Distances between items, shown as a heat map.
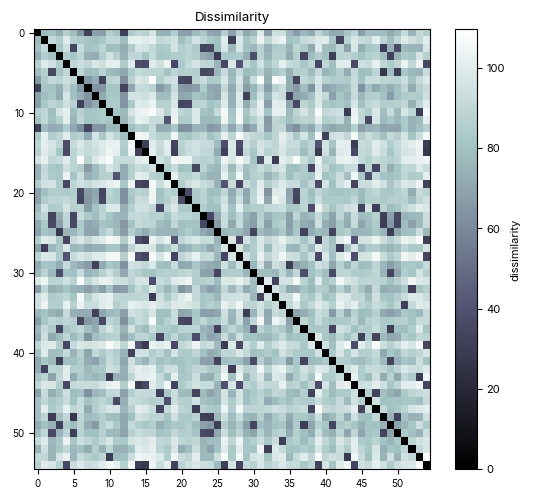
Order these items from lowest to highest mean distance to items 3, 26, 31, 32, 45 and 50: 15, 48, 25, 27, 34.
25, 48, 15, 27, 34
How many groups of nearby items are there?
14
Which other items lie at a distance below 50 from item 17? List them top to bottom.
22, 38, 45, 47
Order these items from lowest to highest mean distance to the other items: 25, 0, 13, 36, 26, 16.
25, 0, 36, 26, 13, 16
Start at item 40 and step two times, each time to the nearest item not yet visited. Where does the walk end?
7
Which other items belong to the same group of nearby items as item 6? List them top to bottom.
9, 20, 21, 36
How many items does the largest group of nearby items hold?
9
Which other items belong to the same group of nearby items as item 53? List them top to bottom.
10, 43
